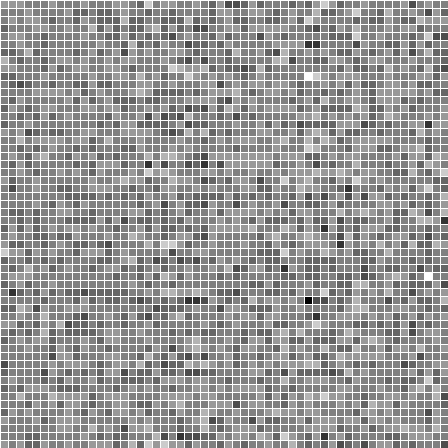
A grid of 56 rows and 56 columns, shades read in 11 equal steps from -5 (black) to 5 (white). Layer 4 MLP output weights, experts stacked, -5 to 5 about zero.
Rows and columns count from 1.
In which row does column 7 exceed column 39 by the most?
38
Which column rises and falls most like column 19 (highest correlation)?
21
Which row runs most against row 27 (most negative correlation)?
35
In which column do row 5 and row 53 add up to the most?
45
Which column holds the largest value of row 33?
17
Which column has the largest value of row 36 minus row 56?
46
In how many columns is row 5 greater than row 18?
8
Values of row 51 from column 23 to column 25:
2 0 0
